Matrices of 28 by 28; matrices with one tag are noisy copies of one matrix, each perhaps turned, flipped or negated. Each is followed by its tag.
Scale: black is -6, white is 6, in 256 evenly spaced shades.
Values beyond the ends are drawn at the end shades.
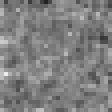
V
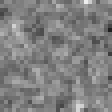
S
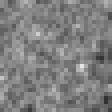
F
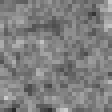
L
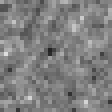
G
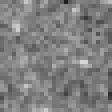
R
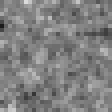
S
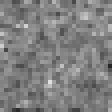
R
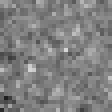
F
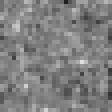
R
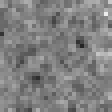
F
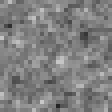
G
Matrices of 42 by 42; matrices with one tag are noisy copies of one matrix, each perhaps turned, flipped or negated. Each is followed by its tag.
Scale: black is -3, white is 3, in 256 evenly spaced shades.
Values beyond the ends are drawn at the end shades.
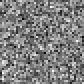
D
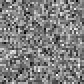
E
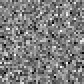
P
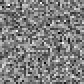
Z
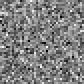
P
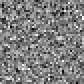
D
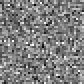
Z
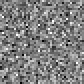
P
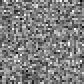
Z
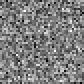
D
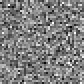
Z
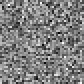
Z
